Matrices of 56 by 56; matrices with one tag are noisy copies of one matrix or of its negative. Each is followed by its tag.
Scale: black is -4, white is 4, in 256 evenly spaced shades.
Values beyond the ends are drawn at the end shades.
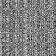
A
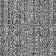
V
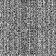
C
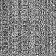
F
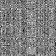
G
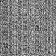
F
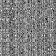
A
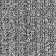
A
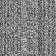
C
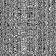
C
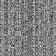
V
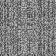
C
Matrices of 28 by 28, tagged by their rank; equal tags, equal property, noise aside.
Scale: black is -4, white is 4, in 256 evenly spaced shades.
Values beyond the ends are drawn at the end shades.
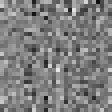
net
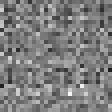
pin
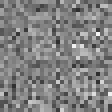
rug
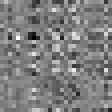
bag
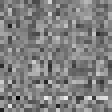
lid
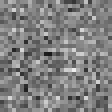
pin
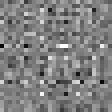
bag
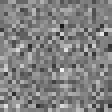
pin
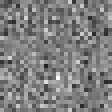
rug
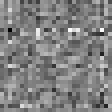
lid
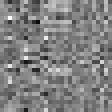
bag
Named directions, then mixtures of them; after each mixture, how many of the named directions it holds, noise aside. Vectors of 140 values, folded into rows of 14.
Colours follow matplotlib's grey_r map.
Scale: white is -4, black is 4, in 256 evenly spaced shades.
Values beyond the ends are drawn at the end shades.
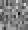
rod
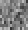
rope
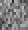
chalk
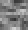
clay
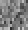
one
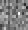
one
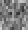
three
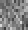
four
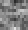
one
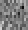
three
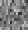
three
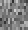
three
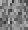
three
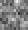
three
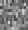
three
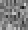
four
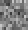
three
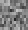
two
